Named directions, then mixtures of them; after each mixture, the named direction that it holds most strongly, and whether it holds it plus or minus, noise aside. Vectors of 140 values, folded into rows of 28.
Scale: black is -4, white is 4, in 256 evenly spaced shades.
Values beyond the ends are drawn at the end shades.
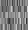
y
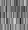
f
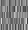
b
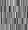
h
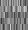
y, minus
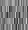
y, minus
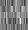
f, minus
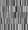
b, minus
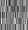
h, minus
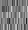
y, plus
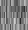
f, plus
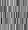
h, plus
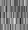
f, plus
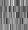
h, plus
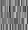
b, plus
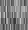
f, minus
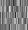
h, minus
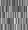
y, plus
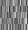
b, plus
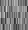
f, minus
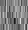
f, minus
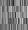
h, minus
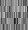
f, minus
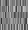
b, minus
